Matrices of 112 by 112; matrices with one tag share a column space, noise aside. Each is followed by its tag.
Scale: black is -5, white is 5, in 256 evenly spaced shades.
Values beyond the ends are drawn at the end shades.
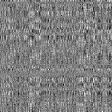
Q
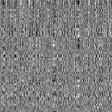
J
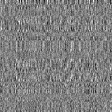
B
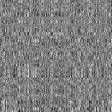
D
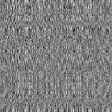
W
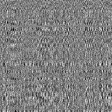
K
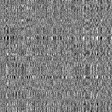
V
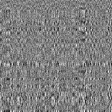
K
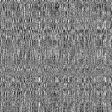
Q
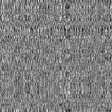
W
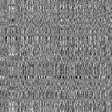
V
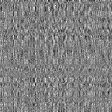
Q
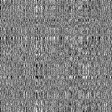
V
